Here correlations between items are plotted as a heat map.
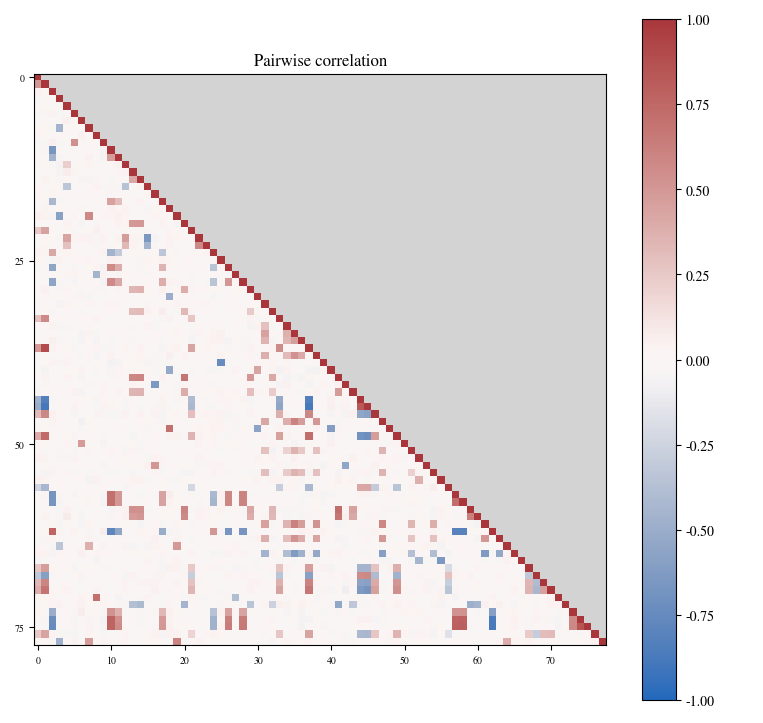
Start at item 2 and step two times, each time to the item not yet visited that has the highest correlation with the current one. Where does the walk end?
24
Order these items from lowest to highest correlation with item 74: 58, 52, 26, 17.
52, 17, 26, 58
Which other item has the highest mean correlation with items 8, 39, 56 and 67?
71
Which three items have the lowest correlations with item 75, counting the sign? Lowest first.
62, 2, 24
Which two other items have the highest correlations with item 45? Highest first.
44, 68
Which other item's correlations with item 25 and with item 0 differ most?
39
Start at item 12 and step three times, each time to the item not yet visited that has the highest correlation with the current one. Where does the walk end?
4
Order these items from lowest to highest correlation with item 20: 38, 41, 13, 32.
38, 32, 13, 41
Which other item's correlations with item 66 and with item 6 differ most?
55
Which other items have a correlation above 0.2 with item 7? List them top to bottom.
19, 64, 77
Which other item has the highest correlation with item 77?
19
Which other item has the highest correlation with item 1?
37
